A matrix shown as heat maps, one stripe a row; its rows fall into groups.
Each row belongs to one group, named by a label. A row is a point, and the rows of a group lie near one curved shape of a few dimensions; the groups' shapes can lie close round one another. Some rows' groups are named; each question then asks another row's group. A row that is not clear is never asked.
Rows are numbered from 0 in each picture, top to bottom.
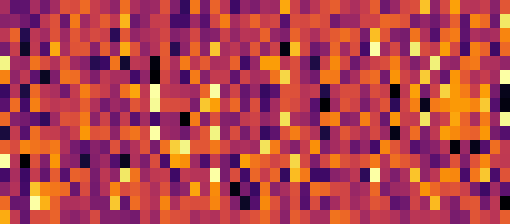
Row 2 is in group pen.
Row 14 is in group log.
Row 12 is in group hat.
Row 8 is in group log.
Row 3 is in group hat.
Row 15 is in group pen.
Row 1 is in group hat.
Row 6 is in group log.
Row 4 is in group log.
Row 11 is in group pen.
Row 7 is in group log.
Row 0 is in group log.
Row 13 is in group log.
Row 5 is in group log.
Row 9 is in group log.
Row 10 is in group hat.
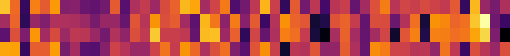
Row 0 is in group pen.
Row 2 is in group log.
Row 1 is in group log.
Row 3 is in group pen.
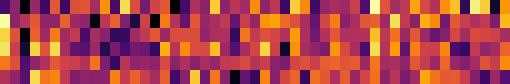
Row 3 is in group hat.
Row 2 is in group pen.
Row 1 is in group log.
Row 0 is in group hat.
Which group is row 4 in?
pen
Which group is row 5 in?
log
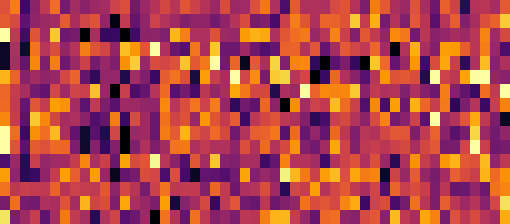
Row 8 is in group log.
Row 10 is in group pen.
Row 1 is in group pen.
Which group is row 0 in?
pen
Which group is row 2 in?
pen
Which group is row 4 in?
hat
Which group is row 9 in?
pen
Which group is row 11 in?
log
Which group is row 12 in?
pen
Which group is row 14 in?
pen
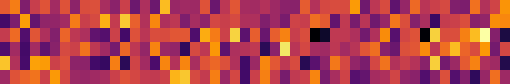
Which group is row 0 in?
pen
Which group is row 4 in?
log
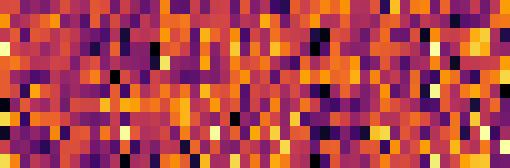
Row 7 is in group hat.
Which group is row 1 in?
hat
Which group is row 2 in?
log
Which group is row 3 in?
log
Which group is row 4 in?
pen
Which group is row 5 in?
pen
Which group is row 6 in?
log
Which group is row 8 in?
pen
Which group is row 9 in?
hat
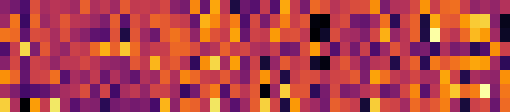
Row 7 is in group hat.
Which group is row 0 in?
log
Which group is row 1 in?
log
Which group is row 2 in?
log
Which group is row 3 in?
hat
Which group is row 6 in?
log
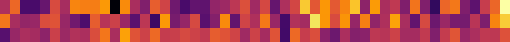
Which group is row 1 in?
hat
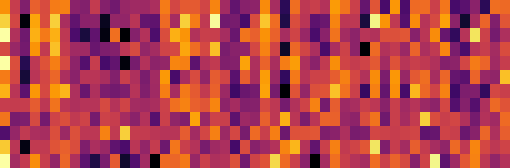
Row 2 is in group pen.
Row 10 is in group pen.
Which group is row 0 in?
hat
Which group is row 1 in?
hat
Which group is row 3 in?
hat
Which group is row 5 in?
hat
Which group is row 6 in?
hat
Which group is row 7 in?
hat
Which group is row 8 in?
log
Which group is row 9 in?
hat
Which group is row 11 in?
log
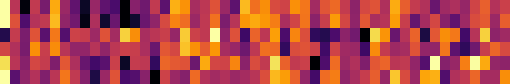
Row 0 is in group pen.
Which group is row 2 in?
hat
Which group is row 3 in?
hat
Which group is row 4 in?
log
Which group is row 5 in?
log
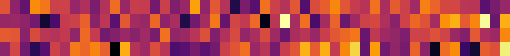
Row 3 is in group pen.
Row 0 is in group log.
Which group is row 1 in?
log
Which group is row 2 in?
pen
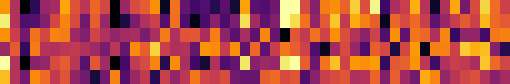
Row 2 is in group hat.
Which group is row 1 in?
pen
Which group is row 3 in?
log
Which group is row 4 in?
pen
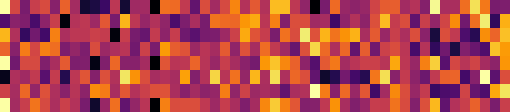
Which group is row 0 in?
log
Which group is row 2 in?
pen
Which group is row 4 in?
log
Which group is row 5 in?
hat
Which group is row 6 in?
hat
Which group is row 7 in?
log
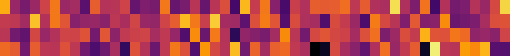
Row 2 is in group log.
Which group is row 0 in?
hat
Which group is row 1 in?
hat
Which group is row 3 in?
log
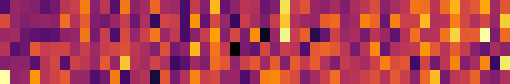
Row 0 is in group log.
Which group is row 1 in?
log
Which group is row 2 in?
log
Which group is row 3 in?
log
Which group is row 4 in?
hat
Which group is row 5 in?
log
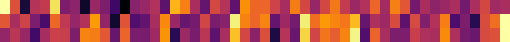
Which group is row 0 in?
pen
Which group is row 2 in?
pen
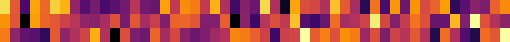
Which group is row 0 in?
hat
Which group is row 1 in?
pen
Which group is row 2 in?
pen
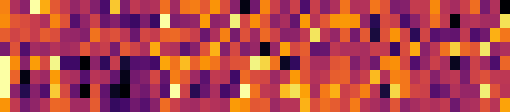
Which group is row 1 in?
pen
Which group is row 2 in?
hat
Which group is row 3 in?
log
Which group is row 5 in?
pen
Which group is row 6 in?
pen
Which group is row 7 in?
pen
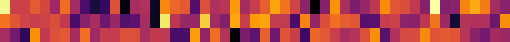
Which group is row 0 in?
log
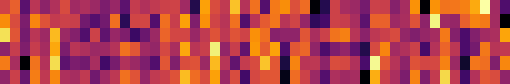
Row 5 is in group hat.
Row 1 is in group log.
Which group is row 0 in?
log
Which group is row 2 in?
pen
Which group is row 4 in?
hat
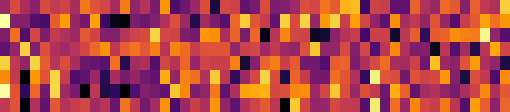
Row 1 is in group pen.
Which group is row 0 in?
pen
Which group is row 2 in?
log
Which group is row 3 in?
hat
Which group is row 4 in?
log
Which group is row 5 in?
hat
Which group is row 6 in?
pen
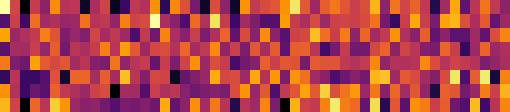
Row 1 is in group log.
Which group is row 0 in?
pen
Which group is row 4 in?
log
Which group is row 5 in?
hat
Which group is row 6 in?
pen
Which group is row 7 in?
hat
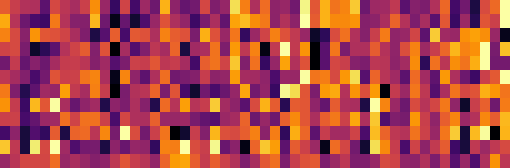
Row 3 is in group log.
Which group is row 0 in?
pen
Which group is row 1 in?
pen
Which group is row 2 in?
log
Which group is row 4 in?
log
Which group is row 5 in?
pen
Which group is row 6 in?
pen
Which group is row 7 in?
hat
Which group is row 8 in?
pen
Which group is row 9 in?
hat
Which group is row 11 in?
hat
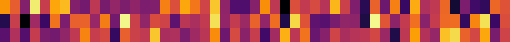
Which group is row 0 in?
hat
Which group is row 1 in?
hat
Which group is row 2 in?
log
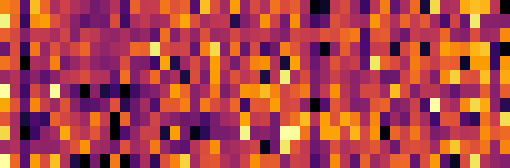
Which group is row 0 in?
log
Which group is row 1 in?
pen
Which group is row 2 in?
pen
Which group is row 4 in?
hat
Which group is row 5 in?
log
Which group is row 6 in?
pen
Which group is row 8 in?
pen
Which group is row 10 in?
log
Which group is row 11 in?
pen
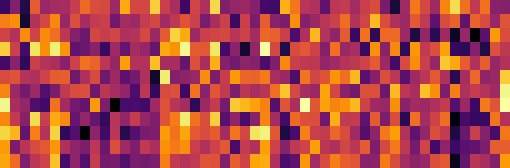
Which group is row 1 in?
pen
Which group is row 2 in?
hat
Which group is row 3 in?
hat
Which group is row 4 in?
log
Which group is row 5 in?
pen
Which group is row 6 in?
log
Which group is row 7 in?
pen
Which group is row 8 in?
hat
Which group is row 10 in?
hat
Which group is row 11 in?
pen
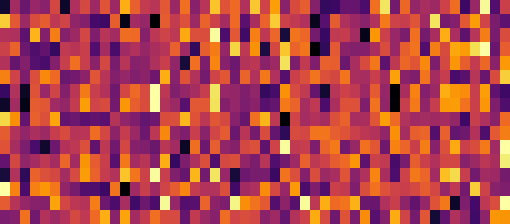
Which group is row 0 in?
hat
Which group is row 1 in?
log
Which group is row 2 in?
hat
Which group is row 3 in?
log
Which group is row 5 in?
hat
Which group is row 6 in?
log
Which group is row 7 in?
log
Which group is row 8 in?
pen
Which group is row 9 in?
hat
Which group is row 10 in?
log
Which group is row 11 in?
pen
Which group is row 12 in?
log
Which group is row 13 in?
pen
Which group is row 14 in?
pen
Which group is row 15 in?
hat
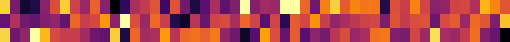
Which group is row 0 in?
pen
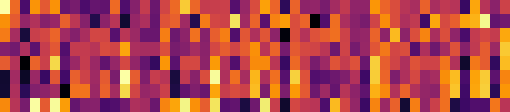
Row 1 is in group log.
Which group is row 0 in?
pen
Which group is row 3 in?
hat
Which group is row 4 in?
hat
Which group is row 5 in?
hat
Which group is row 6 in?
hat
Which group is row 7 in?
hat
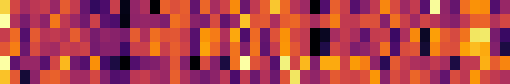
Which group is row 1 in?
pen
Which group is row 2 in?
log
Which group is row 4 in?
pen
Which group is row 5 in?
pen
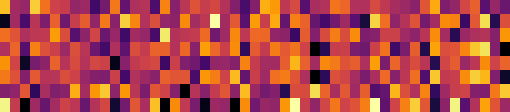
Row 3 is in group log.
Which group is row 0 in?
log
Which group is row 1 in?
hat
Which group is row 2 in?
pen
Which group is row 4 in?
pen
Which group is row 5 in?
log
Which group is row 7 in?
pen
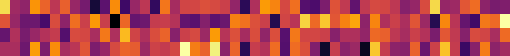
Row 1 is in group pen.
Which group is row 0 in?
log
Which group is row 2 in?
hat
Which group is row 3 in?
hat
